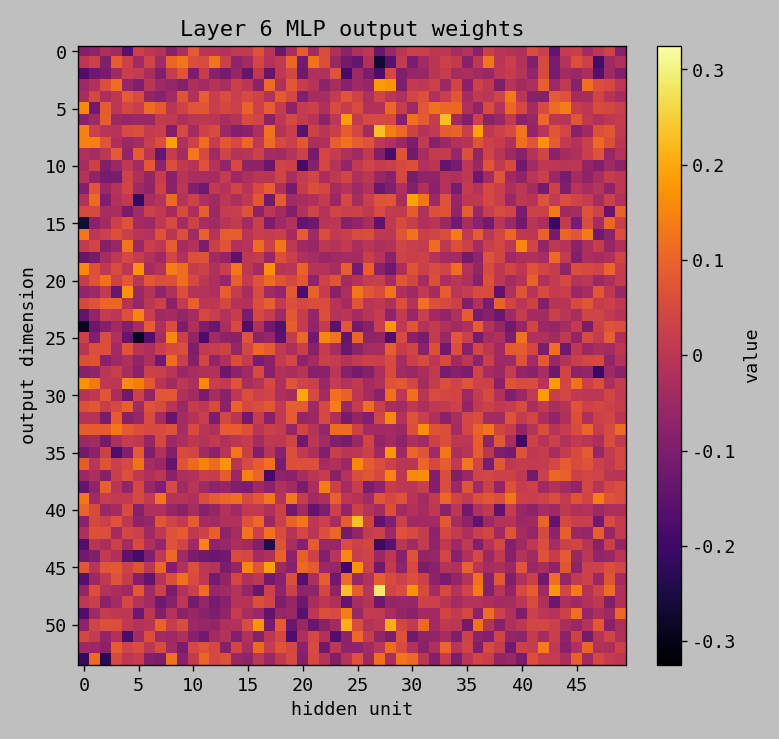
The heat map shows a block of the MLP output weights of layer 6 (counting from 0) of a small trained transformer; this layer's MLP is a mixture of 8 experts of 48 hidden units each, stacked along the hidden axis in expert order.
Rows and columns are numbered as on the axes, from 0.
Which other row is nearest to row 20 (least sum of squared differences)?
31
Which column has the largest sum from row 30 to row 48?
30
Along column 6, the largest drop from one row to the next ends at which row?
25
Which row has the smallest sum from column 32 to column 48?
28
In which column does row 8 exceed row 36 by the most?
8
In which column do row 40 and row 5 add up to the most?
0
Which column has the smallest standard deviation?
49
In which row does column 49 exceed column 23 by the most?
24
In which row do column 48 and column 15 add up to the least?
2
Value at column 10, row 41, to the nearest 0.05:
0.1
